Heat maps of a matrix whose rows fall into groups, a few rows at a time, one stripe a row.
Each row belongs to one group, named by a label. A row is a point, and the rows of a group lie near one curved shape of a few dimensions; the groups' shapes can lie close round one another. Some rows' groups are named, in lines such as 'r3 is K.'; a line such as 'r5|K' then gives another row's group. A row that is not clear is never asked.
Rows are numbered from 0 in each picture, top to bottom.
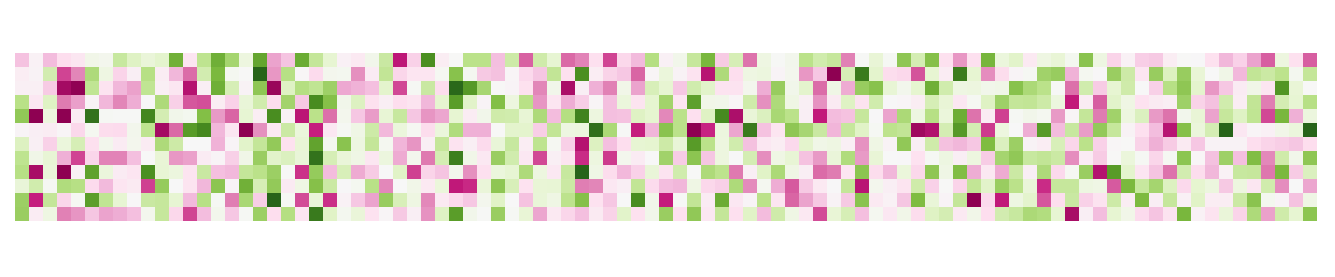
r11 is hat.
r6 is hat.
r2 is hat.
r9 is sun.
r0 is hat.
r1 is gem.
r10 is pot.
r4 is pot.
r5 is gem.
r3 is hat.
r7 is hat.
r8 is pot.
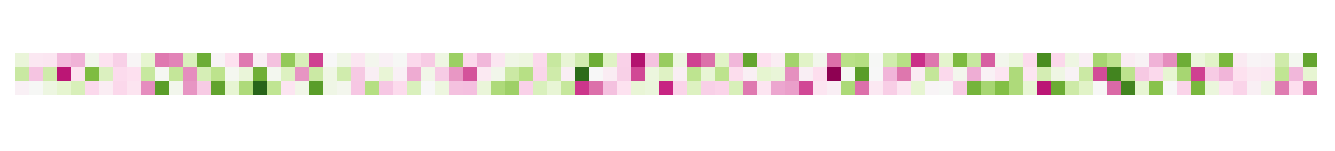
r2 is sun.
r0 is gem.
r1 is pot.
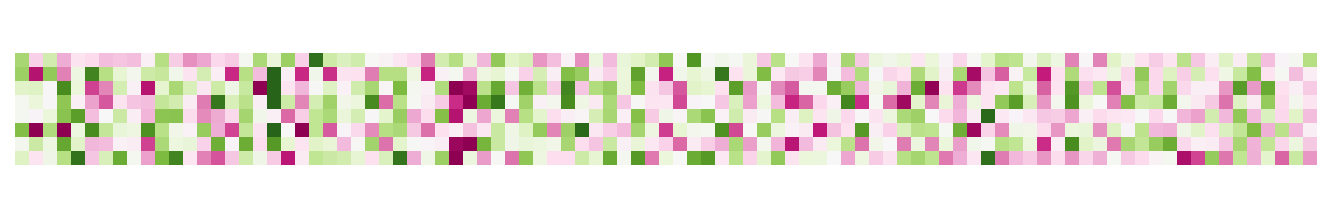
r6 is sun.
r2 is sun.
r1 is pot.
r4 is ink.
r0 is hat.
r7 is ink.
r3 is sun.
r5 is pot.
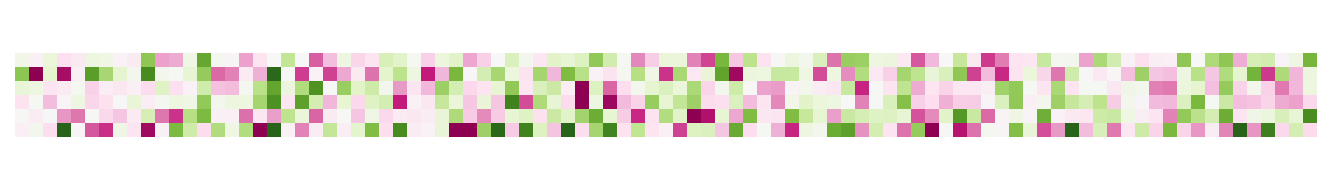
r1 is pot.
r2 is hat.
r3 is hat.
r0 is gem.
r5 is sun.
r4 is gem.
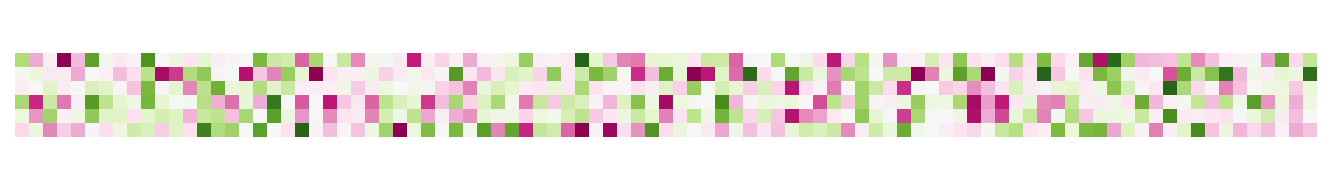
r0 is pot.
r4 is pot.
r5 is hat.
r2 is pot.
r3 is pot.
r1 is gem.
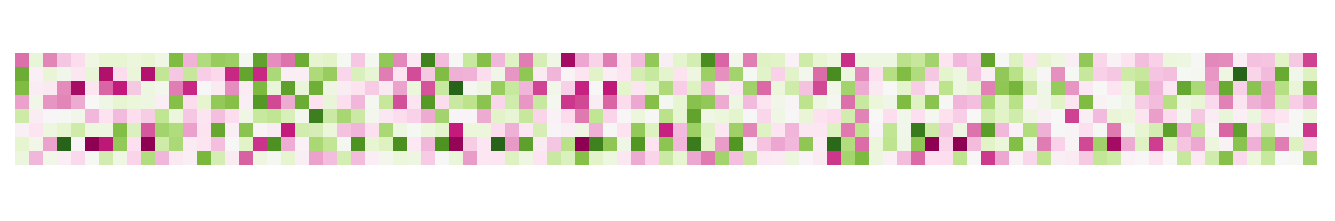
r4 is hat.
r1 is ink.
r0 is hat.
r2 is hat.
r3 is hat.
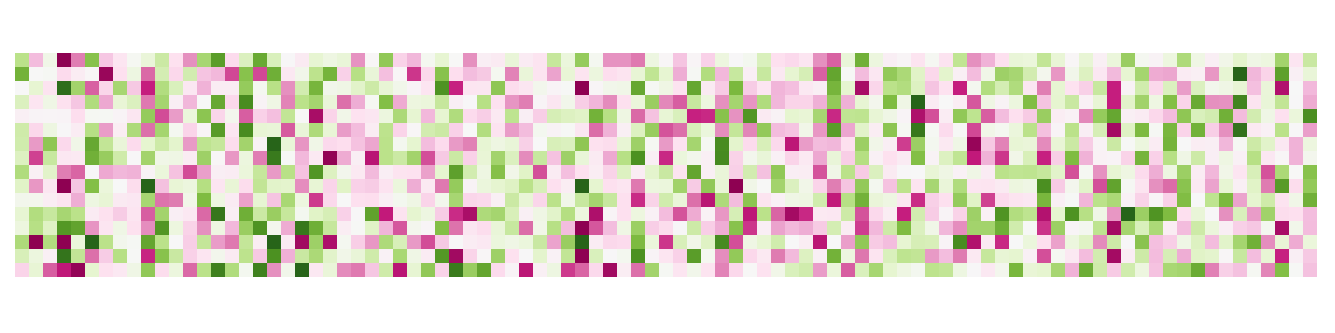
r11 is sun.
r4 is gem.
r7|pot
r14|sun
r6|pot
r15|hat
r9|pot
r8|hat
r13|pot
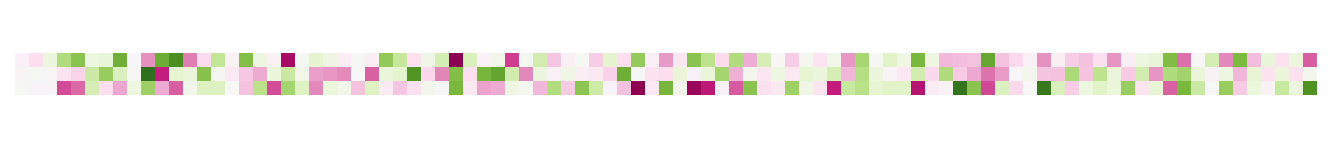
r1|pot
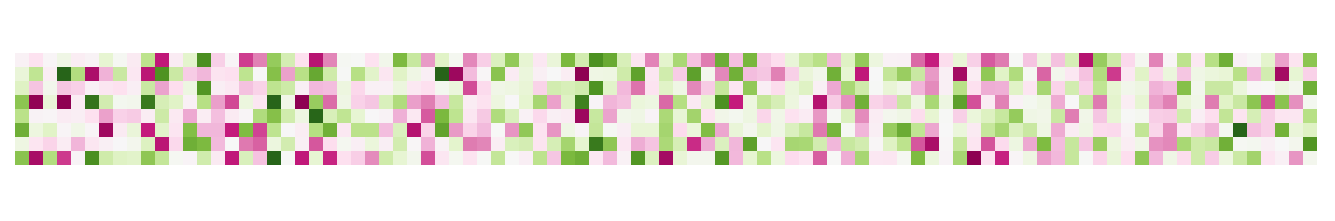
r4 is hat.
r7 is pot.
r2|gem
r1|sun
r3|pot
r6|gem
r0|gem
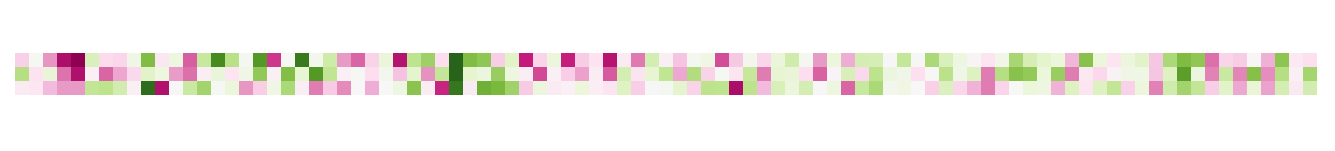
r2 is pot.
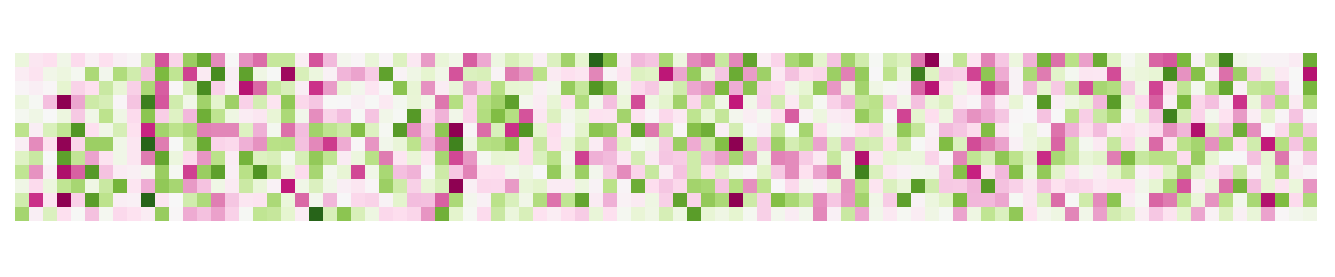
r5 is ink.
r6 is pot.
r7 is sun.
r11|hat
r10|pot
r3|pot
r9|ink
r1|ink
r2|gem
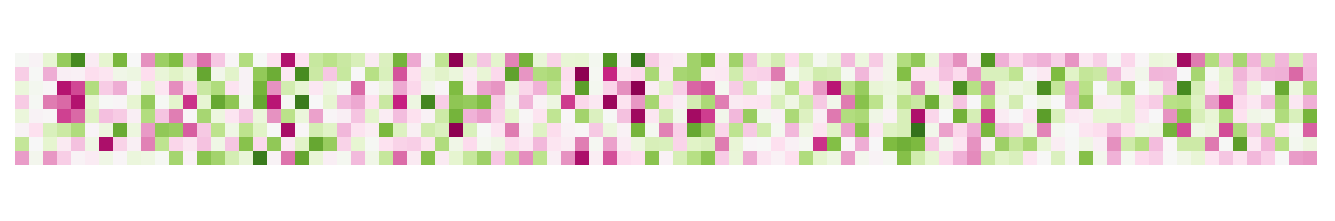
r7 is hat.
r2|gem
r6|ink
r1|hat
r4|gem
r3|hat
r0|ink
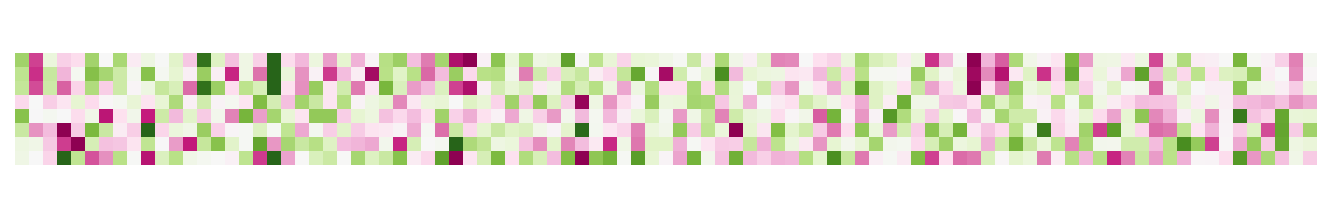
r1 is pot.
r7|sun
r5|pot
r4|ink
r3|hat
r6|hat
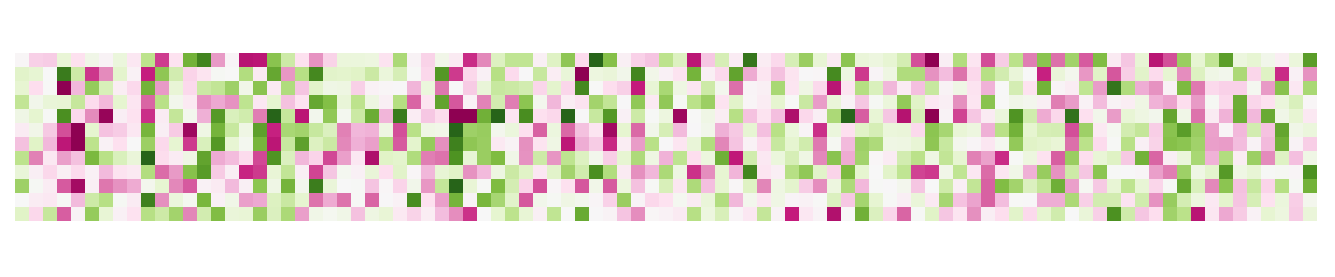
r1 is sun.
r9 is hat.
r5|hat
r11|pot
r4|sun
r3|ink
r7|pot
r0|gem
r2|pot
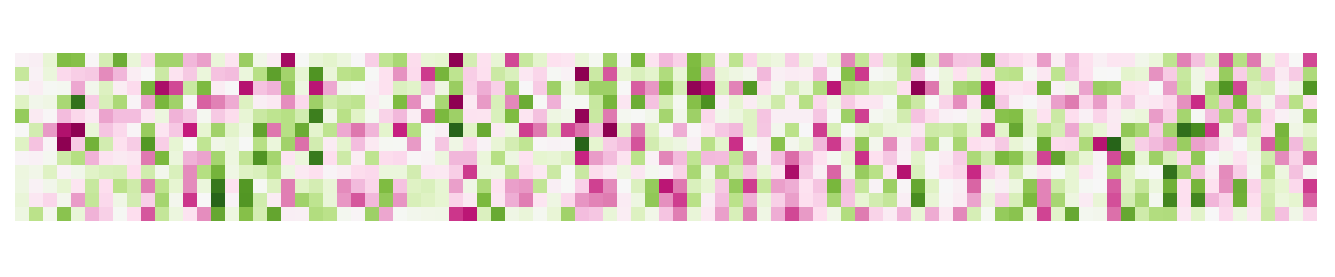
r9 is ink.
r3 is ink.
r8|pot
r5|hat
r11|sun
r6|pot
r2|gem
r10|ink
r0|ink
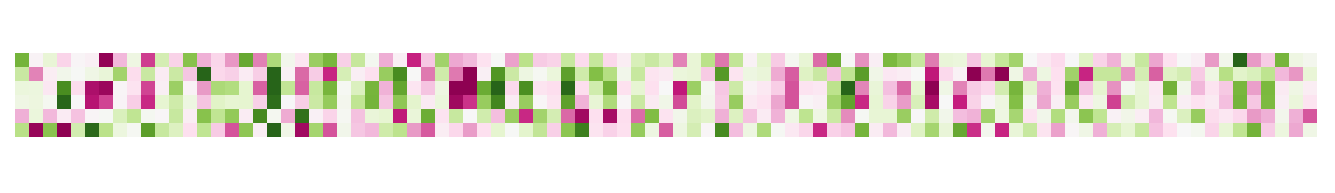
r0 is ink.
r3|sun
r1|gem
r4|hat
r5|pot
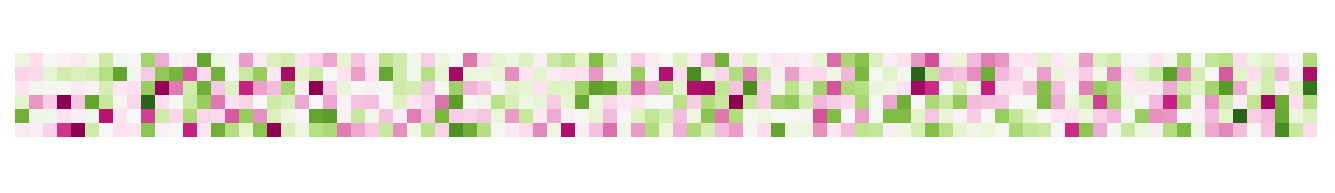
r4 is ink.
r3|pot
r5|hat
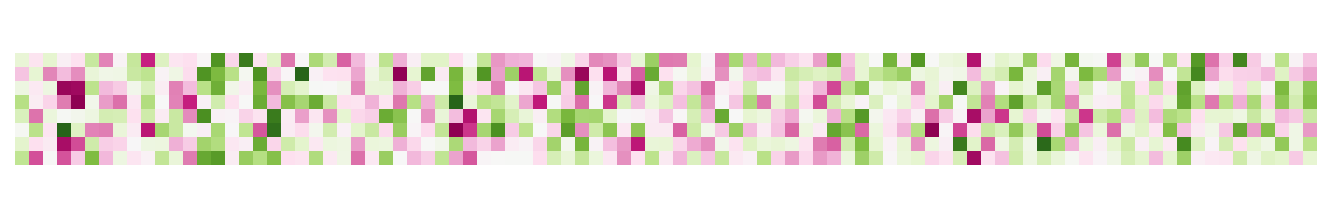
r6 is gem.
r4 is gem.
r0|ink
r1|hat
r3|hat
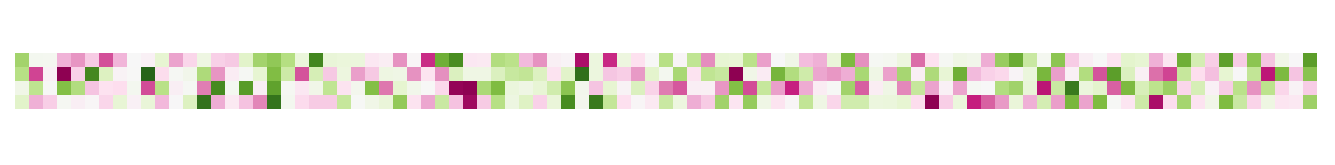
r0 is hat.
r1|pot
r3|gem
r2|sun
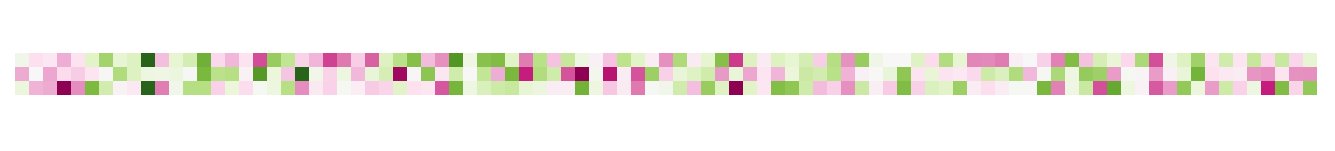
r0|pot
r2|pot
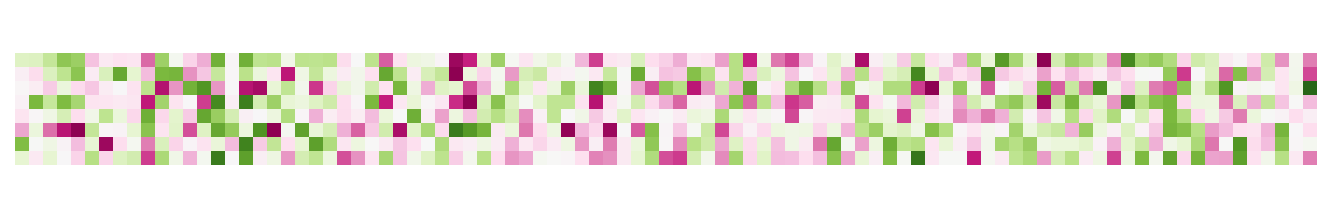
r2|gem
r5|hat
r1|ink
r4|pot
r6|ink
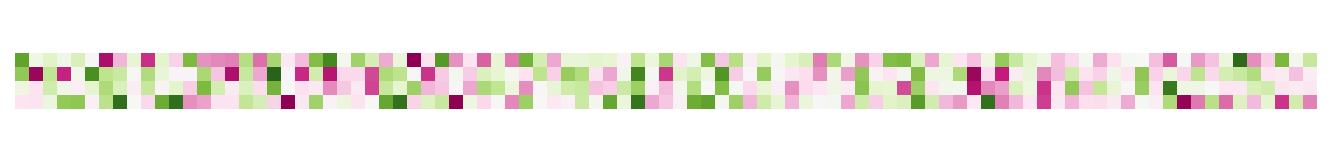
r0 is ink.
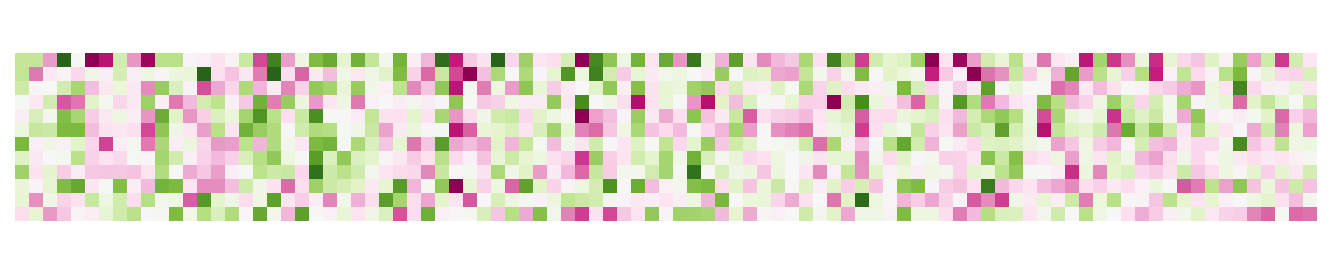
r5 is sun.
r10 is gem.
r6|ink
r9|ink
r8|hat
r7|hat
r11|hat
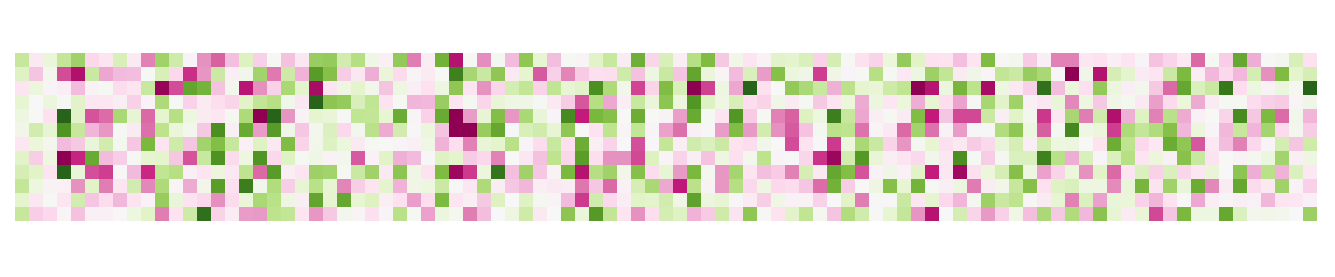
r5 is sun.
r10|hat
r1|hat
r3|hat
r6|pot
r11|gem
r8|sun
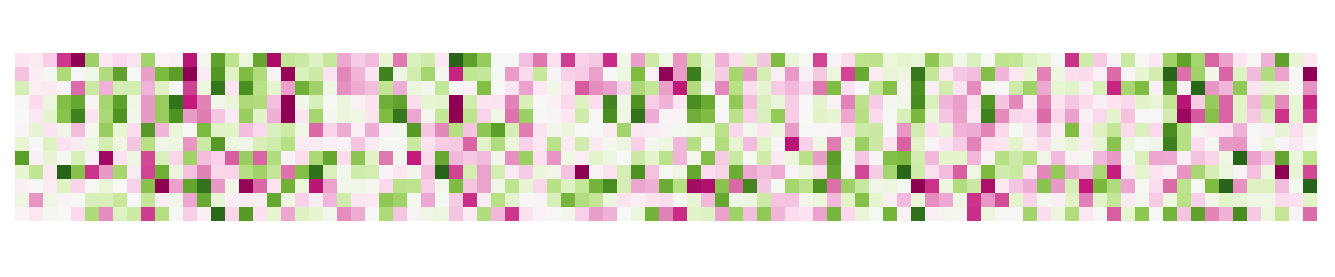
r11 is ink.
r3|ink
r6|pot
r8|sun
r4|ink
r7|ink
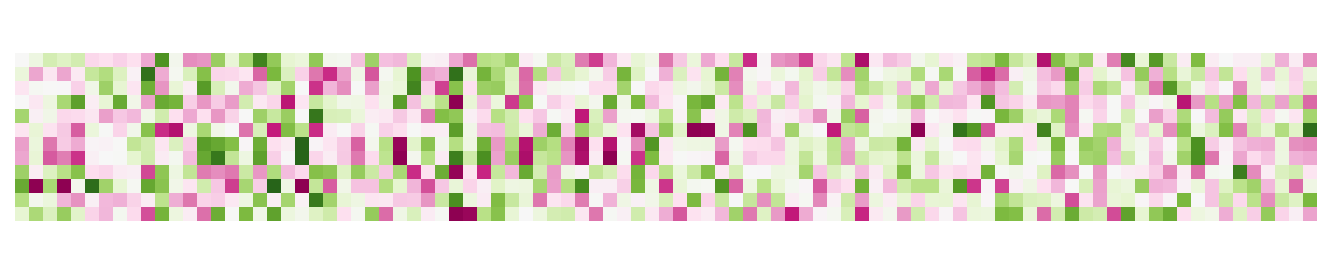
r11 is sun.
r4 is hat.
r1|pot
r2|pot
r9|pot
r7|hat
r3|ink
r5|gem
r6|hat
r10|hat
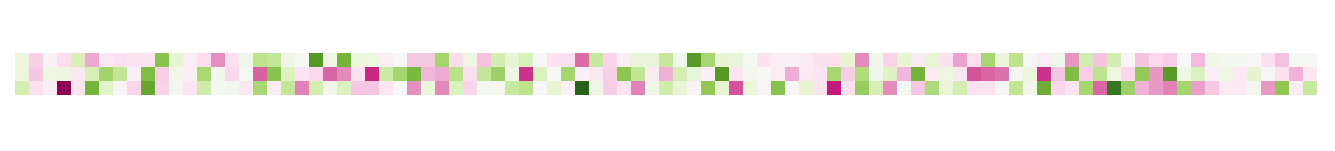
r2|pot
